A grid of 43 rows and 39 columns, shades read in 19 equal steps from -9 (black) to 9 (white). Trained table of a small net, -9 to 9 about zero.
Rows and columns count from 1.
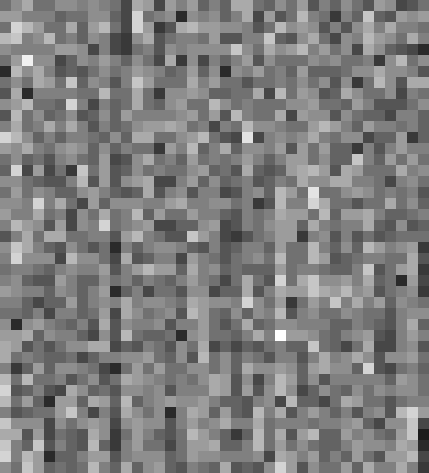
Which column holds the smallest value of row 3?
15
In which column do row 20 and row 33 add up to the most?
30
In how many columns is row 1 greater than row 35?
17
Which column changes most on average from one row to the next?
3
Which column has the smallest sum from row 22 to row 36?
11
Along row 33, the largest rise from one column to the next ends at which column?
19
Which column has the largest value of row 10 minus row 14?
33
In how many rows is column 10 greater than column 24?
29
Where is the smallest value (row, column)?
40, 39
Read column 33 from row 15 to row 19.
5 2 0 2 -3
